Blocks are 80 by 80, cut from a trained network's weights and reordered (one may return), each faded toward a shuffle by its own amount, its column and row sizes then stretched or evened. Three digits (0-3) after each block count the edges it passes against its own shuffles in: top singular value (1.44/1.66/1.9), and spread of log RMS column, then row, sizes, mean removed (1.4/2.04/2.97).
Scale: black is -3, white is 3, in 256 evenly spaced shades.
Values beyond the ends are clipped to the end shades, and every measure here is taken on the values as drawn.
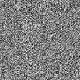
3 1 0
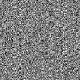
3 2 0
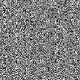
3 2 0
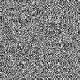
3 1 0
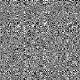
3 2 2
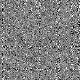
1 2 1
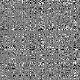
1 3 3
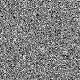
1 0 0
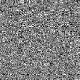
2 0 2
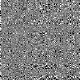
1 3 2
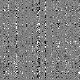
1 3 2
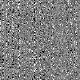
0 3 0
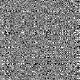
3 2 2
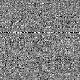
2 0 2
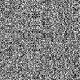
3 1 1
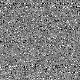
0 0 2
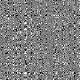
3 3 2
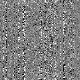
1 3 0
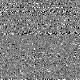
0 1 3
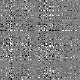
2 3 3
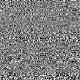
3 0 3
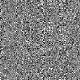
3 2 1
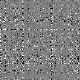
0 3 3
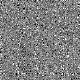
1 2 1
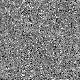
0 1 0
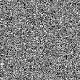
2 1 0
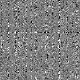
1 3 1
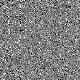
1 1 1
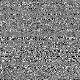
0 0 3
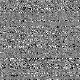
0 1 3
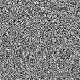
3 0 1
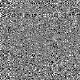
1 2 2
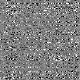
0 2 3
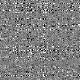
1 2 3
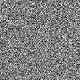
3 1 1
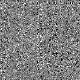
0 2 1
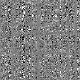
0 3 2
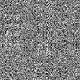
3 2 0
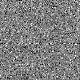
0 0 1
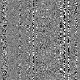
3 3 0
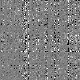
1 3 2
